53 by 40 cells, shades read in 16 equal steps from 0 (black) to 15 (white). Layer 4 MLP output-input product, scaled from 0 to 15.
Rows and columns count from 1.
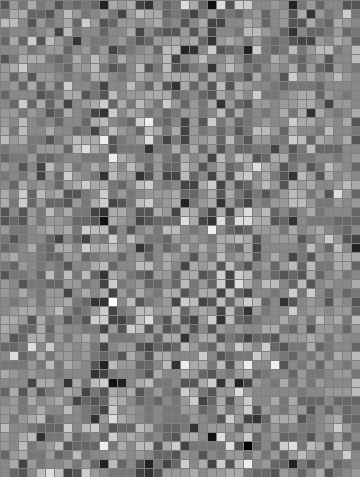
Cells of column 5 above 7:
28
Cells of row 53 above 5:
32
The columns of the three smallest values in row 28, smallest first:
40, 16, 29
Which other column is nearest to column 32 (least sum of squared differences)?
36
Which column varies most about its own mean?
12
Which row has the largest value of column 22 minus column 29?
47
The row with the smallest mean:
25
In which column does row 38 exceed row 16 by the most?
19
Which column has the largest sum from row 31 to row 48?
38
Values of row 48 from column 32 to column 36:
7 8 7 7 8
